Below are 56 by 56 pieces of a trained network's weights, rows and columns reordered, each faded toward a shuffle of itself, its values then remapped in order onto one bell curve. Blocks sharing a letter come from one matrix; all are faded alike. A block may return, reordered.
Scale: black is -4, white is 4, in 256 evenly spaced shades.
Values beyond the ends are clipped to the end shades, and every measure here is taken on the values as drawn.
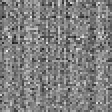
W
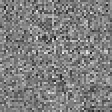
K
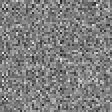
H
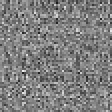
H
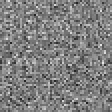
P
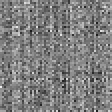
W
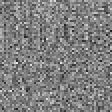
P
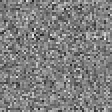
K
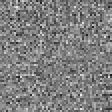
K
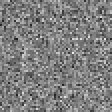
K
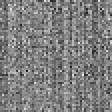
W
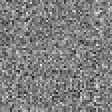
P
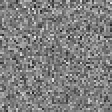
K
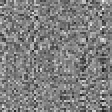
H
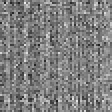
W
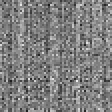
W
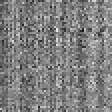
W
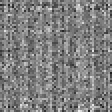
W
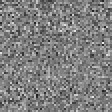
K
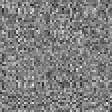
P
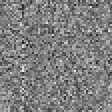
K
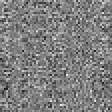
H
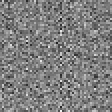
H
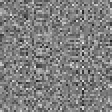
H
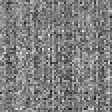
W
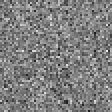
K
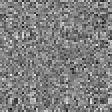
P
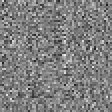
P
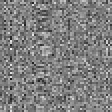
H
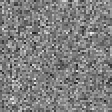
K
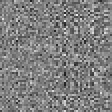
H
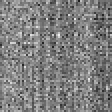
W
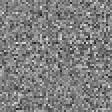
K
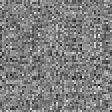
H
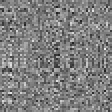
P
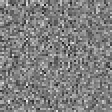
P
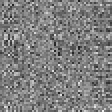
H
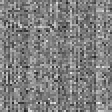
W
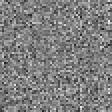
P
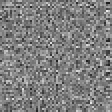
H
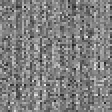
W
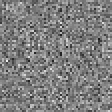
H
